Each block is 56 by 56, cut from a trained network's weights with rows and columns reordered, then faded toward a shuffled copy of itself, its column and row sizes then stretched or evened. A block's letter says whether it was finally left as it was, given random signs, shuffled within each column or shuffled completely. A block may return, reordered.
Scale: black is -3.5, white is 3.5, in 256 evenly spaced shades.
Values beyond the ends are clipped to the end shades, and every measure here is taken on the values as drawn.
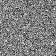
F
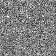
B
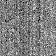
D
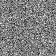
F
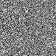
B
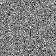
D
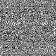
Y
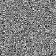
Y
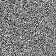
D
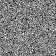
F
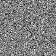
D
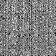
Y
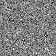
B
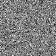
B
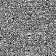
Y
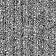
D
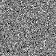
D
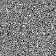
B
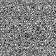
Y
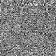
Y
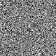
B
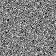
F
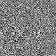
Y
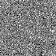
B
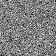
F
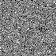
F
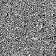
B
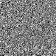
B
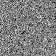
F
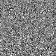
B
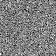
F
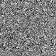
B
